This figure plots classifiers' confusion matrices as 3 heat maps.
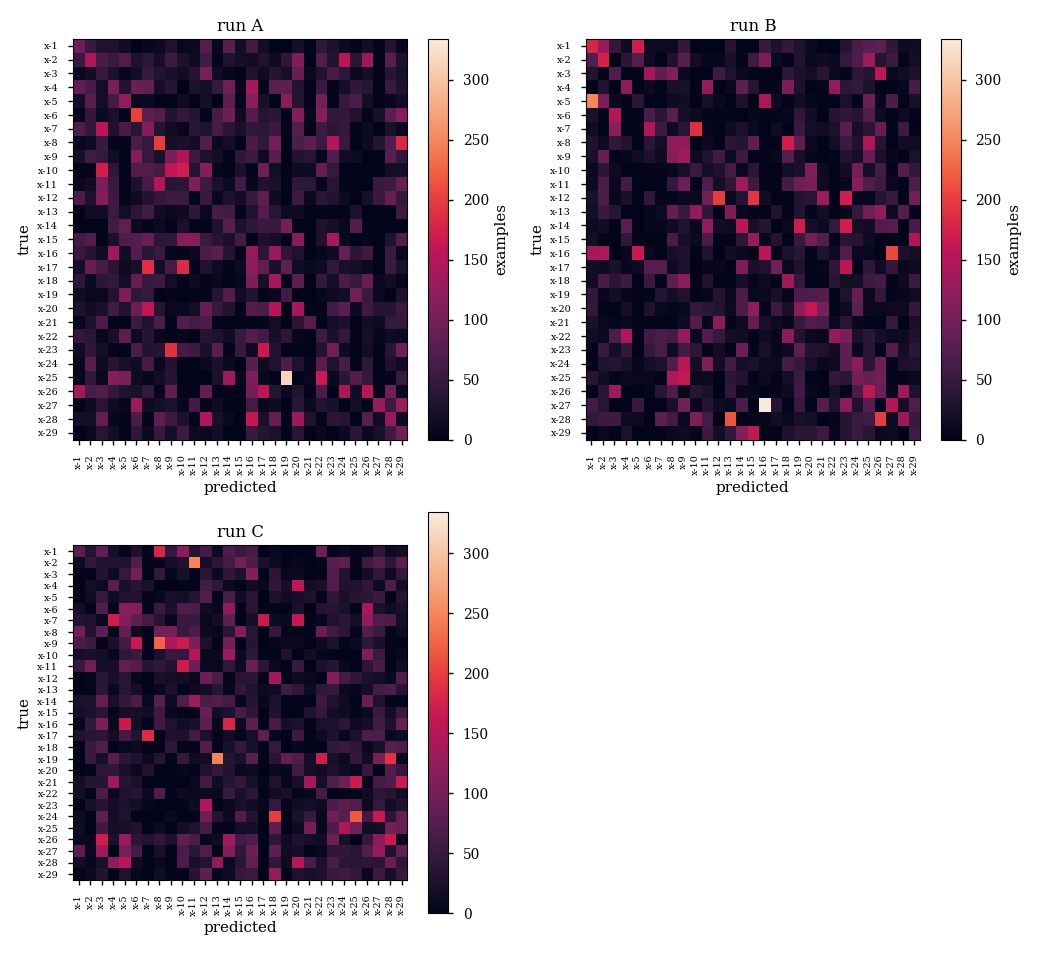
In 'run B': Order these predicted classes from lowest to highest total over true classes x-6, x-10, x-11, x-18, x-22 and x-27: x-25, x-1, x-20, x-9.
x-1, x-20, x-25, x-9
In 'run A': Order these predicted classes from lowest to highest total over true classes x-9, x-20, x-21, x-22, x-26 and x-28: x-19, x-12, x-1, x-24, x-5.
x-19, x-5, x-1, x-24, x-12
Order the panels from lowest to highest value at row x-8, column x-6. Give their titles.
run C, run B, run A
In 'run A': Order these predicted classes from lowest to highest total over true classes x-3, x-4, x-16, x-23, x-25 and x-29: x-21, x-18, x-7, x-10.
x-21, x-10, x-7, x-18
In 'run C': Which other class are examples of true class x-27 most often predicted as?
x-3
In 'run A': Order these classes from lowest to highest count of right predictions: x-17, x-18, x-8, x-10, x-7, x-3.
x-3, x-17, x-7, x-18, x-10, x-8
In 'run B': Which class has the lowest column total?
x-17
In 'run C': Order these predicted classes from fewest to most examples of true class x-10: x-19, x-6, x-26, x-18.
x-18, x-19, x-6, x-26
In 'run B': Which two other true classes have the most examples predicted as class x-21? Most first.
x-12, x-20
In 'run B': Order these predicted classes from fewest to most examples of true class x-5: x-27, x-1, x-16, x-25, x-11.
x-11, x-27, x-25, x-16, x-1
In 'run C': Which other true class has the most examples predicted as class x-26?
x-6
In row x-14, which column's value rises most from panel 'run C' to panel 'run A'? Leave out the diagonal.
x-19
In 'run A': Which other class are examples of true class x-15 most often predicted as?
x-23
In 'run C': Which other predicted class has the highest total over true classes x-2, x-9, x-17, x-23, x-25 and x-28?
x-11
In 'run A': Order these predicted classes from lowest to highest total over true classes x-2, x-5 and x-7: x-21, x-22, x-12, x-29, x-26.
x-21, x-29, x-12, x-26, x-22
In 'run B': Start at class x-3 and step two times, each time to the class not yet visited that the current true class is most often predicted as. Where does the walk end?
x-25
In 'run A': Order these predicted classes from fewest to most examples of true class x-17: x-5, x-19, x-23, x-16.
x-5, x-23, x-19, x-16
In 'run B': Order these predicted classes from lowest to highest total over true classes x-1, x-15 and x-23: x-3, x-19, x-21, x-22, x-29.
x-22, x-3, x-21, x-19, x-29
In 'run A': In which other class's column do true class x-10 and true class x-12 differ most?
x-9
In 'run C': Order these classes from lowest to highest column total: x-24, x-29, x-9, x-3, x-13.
x-9, x-13, x-24, x-29, x-3
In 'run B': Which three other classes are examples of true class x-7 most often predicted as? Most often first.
x-10, x-6, x-3
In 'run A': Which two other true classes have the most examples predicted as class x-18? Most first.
x-20, x-16
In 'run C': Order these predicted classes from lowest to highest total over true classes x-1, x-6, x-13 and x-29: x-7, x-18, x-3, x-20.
x-7, x-20, x-18, x-3
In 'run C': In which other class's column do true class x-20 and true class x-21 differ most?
x-25
